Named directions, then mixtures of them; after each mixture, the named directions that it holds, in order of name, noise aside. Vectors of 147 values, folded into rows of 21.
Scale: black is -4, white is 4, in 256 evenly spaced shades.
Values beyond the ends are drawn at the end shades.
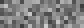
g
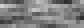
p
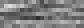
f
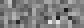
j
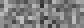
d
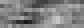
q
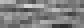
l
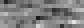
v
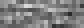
g, l.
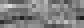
f, p.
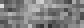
f, p, q.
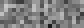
d, p.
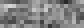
d, p.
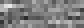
f, j, p.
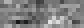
j, q.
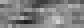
q.
